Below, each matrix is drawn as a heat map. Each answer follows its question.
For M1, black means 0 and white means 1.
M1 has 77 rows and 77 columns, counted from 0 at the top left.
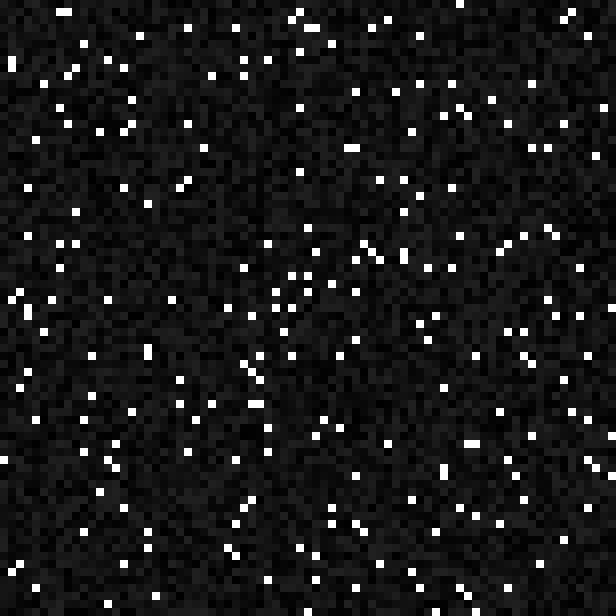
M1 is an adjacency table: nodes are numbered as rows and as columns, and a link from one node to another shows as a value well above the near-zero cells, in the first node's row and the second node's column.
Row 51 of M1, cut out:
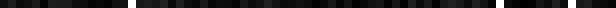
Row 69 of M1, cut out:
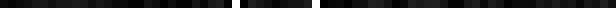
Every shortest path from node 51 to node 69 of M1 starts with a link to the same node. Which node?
node 62
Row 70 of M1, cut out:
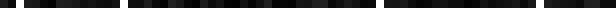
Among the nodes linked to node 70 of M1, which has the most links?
node 15
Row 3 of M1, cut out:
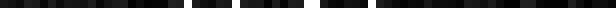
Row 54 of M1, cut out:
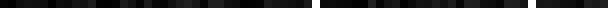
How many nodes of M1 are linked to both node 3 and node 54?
1
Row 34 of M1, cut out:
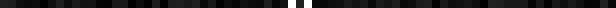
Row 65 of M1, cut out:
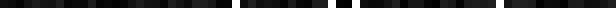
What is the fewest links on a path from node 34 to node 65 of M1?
3
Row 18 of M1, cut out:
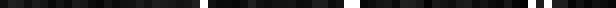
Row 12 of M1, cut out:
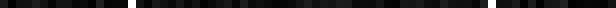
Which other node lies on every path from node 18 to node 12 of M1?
node 16
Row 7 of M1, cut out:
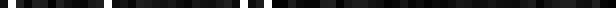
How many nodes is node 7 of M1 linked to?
4
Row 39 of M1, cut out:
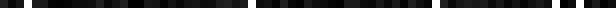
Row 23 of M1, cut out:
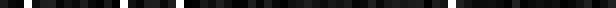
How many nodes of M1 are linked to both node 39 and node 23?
1
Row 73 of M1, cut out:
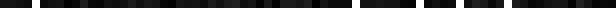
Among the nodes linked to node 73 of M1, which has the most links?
node 44
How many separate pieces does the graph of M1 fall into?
4
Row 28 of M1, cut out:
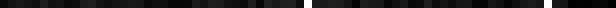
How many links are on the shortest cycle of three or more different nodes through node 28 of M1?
6
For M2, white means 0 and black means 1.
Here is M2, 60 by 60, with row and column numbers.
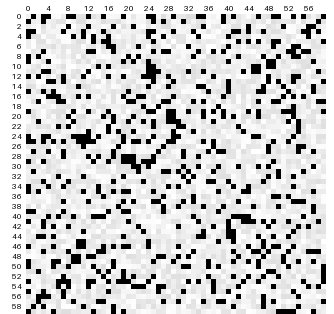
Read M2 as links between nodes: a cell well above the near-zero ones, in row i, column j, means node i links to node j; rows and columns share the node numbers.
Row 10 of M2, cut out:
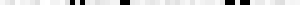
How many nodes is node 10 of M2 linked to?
8
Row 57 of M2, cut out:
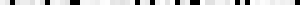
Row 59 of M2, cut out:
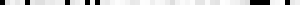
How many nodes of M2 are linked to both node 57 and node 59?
0
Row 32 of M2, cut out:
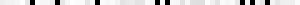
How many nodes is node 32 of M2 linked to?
8
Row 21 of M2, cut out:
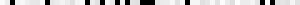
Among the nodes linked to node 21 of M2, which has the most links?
node 25
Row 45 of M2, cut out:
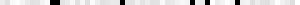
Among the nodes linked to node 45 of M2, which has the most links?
node 24
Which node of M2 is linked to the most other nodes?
node 0
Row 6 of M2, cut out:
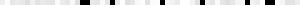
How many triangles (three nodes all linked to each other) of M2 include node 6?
6
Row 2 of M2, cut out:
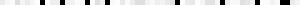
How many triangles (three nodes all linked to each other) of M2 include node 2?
4
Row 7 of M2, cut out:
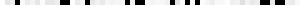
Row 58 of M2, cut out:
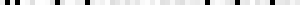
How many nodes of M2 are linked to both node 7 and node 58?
2
